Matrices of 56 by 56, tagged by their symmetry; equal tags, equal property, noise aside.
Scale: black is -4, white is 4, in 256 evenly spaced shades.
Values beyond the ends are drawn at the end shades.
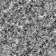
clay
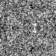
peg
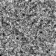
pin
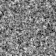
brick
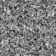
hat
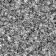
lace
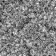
clay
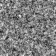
lace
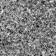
lace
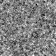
clay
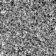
brick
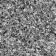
lace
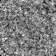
pin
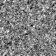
brick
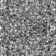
peg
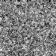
brick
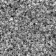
lace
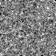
pin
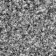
lace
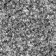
hat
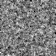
lace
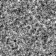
pin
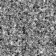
lace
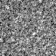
clay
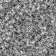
clay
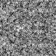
peg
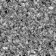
hat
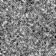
lace
